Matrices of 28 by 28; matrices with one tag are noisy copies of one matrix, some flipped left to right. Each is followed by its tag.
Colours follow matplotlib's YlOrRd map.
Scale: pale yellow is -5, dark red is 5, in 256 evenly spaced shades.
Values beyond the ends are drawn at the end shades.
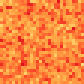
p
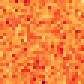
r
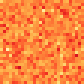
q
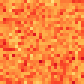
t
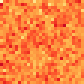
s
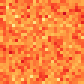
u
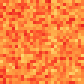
q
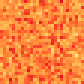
r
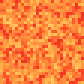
u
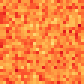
u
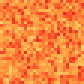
q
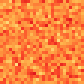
r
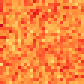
p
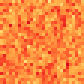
s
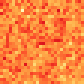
s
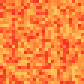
q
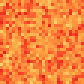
u
